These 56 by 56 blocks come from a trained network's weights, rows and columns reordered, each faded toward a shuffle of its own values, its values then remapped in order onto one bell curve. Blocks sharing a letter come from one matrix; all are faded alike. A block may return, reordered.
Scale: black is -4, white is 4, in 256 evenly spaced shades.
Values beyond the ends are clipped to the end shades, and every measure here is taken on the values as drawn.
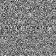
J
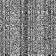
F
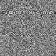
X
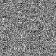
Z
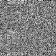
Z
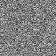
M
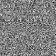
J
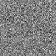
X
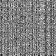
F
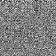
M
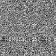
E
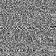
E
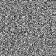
Z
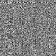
E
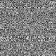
M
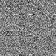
Z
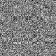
Z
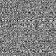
M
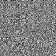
M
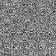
M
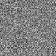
E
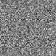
X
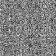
F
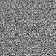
M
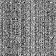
F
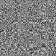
E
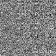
J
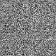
J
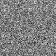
J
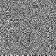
E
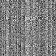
F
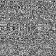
M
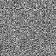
X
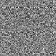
E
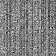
F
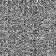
F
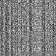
F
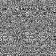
M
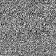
J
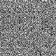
J
